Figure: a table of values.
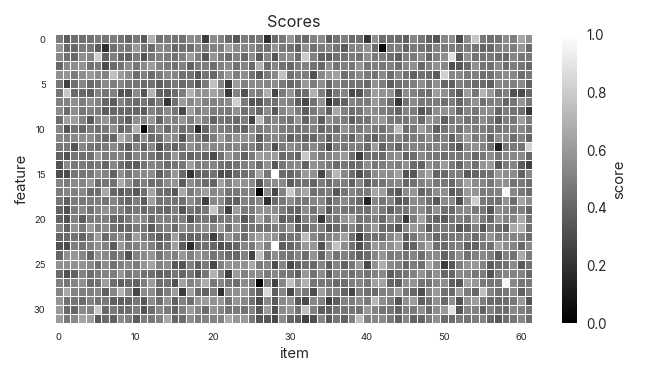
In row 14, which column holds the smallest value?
61
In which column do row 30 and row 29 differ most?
32
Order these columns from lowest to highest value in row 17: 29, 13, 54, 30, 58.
13, 29, 54, 30, 58
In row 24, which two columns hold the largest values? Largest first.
26, 60
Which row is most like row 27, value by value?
17
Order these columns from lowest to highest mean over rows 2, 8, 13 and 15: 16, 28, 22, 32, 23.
16, 22, 23, 28, 32
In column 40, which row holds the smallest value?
18
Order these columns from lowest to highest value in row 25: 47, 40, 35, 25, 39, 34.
40, 35, 47, 34, 39, 25
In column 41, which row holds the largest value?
29
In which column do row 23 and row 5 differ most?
28
